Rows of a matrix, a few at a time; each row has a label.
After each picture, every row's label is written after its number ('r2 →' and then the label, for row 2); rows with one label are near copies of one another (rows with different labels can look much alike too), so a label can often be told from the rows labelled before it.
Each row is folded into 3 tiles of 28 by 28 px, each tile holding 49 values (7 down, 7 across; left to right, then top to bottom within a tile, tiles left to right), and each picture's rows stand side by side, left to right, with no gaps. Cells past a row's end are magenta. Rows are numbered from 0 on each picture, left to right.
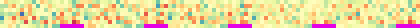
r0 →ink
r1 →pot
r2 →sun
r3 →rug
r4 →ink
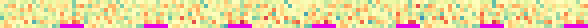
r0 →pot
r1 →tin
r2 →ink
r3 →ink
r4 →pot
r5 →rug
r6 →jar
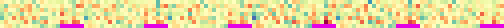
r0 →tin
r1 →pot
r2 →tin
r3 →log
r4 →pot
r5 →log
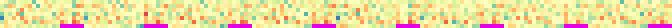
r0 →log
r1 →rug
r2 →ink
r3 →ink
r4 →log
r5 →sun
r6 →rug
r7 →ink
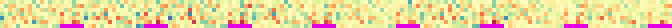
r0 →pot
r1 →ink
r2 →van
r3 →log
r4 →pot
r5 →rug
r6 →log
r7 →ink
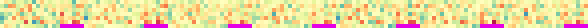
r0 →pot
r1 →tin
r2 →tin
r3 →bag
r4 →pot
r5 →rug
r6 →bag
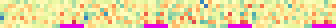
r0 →rug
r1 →log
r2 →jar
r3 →rug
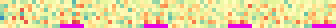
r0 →tin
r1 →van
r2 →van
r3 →ink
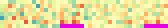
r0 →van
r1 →van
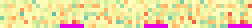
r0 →ink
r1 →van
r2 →jar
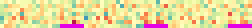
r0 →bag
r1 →jar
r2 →sun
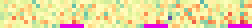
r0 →ink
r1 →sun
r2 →log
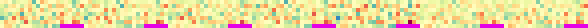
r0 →jar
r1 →jar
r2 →ink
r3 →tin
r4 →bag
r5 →ink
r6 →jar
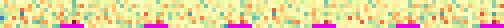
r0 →bag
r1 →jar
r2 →ink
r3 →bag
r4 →ink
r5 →tin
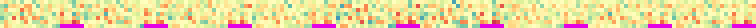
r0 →tin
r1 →tin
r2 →van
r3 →ink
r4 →pot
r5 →jar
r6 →rug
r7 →ink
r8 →jar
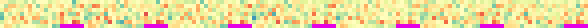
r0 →rug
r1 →jar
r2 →rug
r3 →log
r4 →van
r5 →sun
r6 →sun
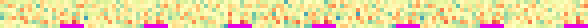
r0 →van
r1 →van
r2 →rug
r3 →ink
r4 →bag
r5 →log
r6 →tin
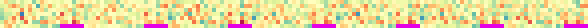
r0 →jar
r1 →tin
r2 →log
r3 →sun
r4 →log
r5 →bag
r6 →van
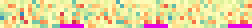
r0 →jar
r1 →jar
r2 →tin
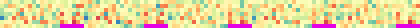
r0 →log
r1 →sun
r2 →rug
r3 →tin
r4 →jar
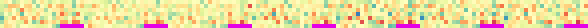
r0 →bag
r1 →rug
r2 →jar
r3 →ink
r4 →ink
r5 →van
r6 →bag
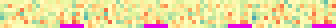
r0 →log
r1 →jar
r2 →jar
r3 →tin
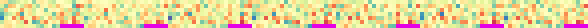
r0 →sun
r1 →bag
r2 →log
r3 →sun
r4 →rug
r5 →log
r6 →pot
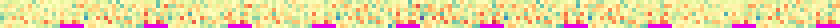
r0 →van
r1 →rug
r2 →ink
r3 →jar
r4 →pot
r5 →sun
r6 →rug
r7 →sun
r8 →ink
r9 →van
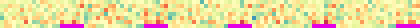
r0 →van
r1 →tin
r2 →jar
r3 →log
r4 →tin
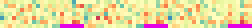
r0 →pot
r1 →tin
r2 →log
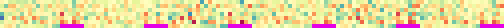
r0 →rug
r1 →van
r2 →jar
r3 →log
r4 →tin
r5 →van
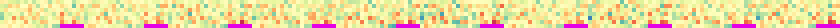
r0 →rug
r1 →log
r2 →ink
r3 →ink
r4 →ink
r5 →jar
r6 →ink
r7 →sun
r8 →ink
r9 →log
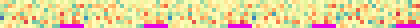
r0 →sun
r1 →tin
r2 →van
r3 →log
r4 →tin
